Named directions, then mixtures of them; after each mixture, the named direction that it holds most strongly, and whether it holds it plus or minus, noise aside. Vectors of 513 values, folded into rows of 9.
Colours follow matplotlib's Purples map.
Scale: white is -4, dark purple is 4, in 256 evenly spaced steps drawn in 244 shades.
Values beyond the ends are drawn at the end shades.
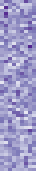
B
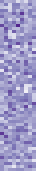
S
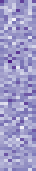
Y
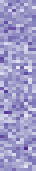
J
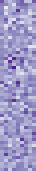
Y, plus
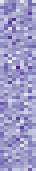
Y, minus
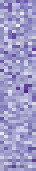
S, minus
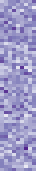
J, plus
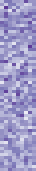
B, plus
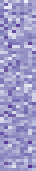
S, plus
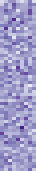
Y, minus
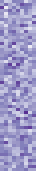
B, minus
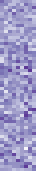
J, minus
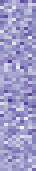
Y, plus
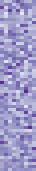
B, minus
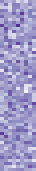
S, plus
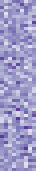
B, minus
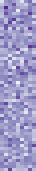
Y, minus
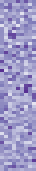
S, minus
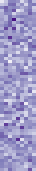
Y, minus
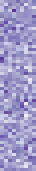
J, plus
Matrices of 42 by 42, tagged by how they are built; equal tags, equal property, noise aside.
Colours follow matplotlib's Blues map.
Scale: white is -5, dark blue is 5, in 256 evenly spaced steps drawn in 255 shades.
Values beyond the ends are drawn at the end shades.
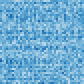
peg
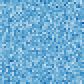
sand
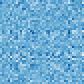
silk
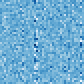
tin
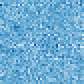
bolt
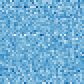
bolt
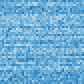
peg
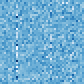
tin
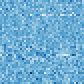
bolt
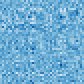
silk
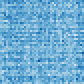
peg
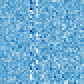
tin
